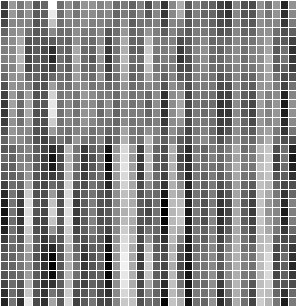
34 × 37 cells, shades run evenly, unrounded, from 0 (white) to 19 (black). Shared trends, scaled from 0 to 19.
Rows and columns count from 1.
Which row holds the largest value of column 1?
24
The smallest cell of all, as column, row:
7, 1
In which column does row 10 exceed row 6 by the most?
19
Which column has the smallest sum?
16
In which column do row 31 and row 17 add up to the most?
14
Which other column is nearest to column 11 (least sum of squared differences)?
18
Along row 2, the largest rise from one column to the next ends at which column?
8
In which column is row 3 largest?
36
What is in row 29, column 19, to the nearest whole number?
4
